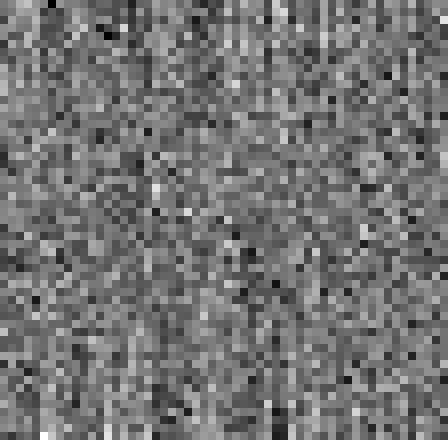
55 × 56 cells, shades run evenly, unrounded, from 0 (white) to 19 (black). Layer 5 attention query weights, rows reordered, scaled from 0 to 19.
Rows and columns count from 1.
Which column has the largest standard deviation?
35
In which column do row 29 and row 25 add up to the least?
2
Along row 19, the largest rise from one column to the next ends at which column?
6
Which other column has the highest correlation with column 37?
34
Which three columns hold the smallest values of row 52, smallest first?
45, 40, 14
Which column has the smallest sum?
29
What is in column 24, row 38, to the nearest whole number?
7
